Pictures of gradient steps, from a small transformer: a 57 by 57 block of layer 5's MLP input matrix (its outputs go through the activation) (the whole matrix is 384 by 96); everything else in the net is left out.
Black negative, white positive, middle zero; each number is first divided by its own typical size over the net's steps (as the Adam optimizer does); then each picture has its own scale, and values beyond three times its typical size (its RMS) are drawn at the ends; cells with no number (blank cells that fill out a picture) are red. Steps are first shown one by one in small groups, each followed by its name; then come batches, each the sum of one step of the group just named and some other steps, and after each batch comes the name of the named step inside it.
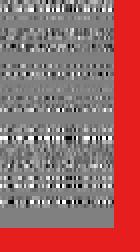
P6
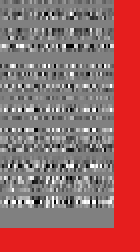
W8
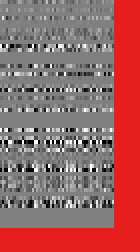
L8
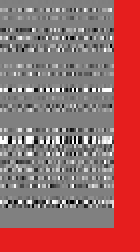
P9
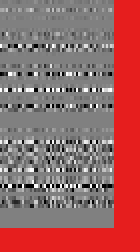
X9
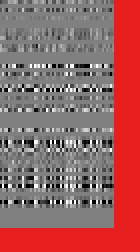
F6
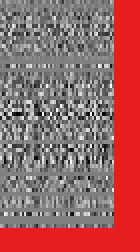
W8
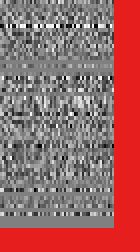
L8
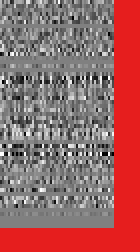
W8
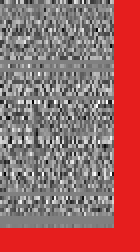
P9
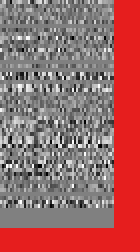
P9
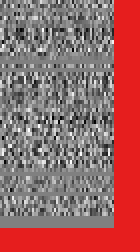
W8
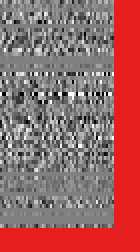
L8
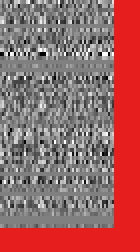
L8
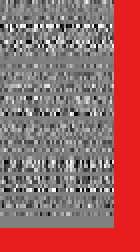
L8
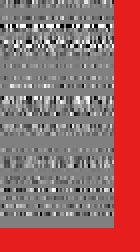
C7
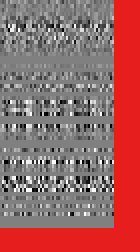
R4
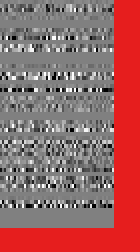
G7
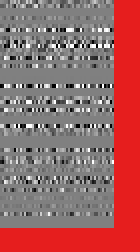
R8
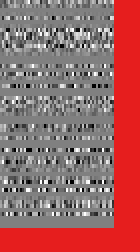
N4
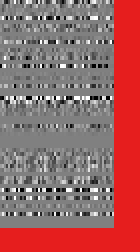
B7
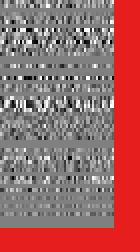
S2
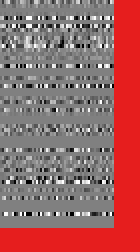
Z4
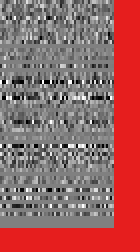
B7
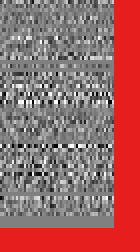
B7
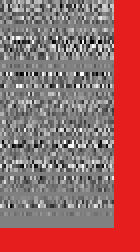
R8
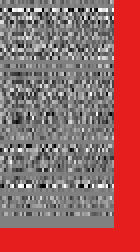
Z4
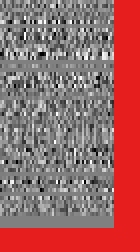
N4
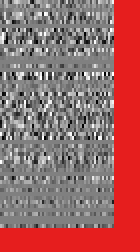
S2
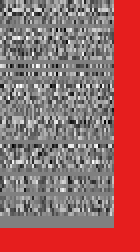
R8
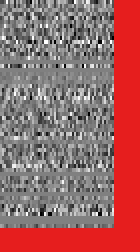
C7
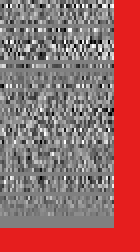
R8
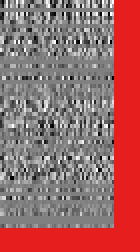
S2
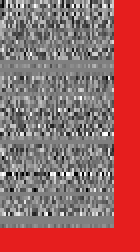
R4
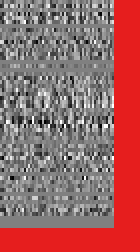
S2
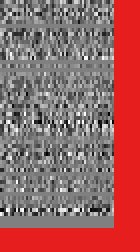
G7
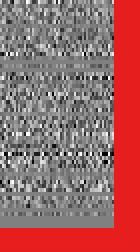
B7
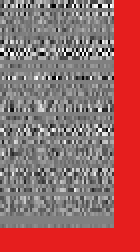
G7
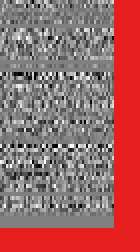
S2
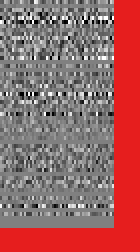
Z4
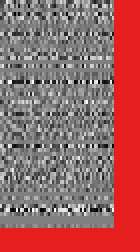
R4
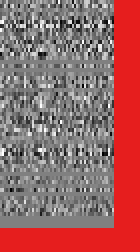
C7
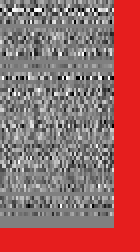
G7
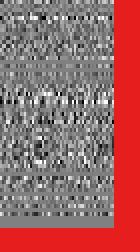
Z4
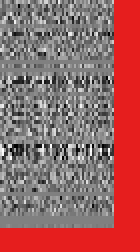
G7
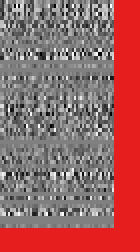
R4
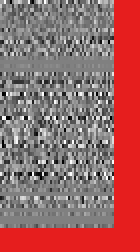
R4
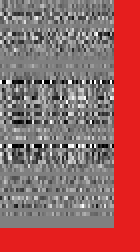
N4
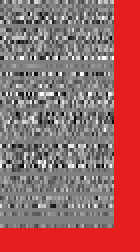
N4
